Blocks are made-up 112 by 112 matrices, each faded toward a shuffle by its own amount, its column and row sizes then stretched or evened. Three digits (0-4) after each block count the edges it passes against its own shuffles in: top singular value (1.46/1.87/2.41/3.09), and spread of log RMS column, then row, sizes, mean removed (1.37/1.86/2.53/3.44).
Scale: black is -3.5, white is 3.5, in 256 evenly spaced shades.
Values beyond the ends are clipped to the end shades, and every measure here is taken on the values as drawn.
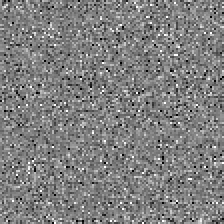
0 1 2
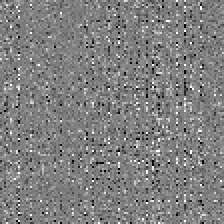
1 4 2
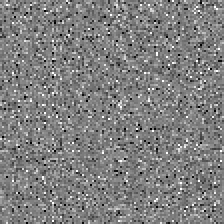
1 2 1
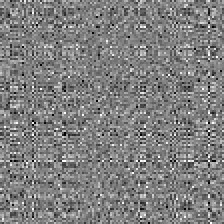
4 3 3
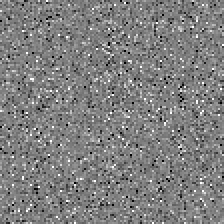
0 2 0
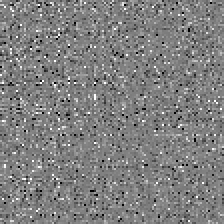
2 2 2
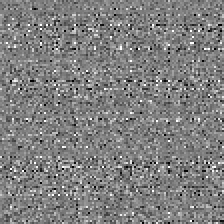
0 2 4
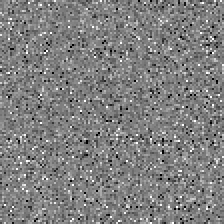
0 1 1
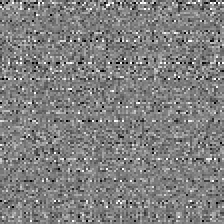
2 1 4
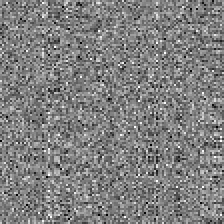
3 2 0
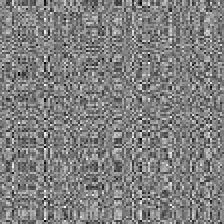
4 4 1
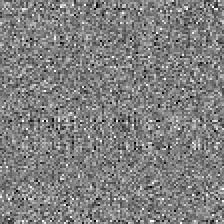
2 0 2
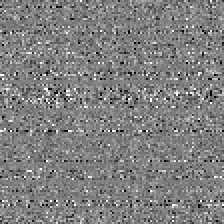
0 1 4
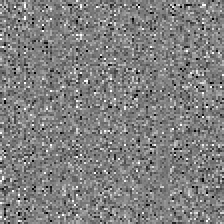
1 3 2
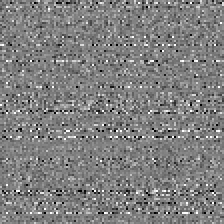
3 0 4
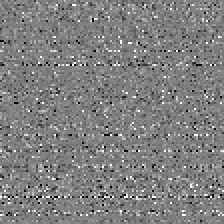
2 1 4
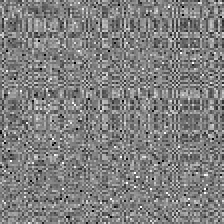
4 2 1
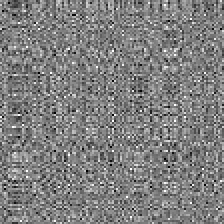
4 2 2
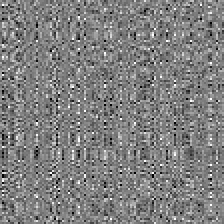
4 4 1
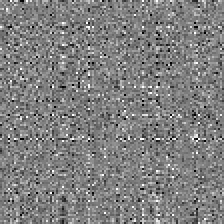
3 3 3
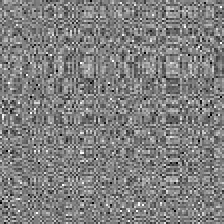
4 1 0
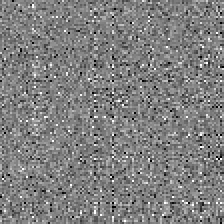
3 2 2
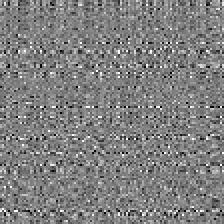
4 1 4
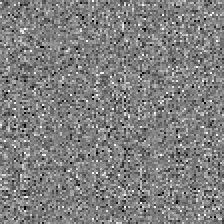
2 2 1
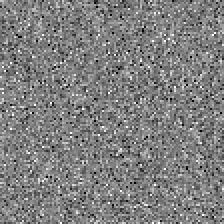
1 0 0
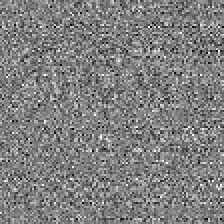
3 1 3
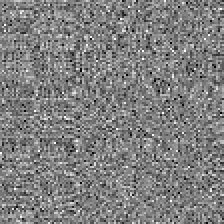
3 0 0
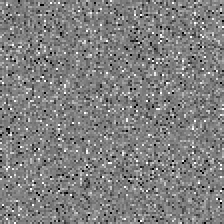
0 1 0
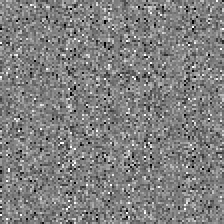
0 3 1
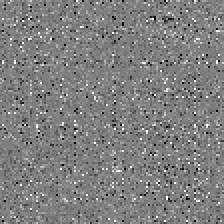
0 2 2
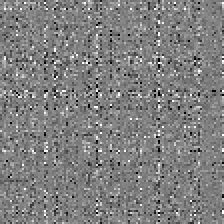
2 4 3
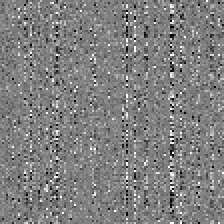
3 4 0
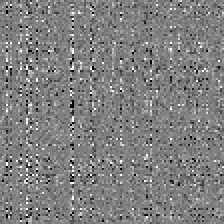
3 4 3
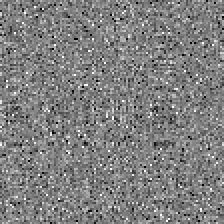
2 0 0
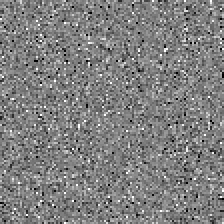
0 2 0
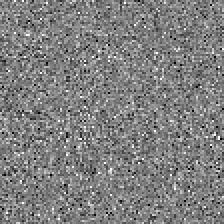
1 1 1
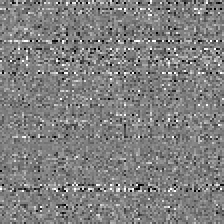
2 2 4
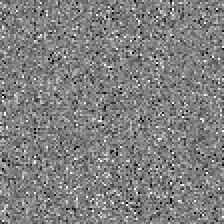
0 2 1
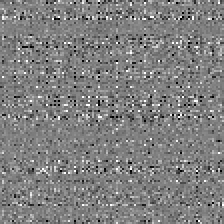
1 3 4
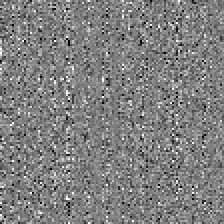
0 4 1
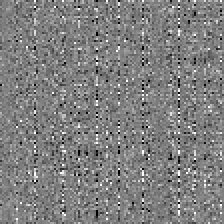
3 4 2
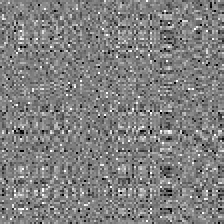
4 2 2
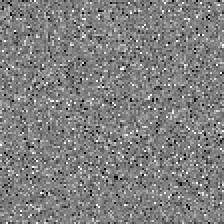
0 0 1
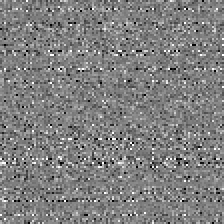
2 1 4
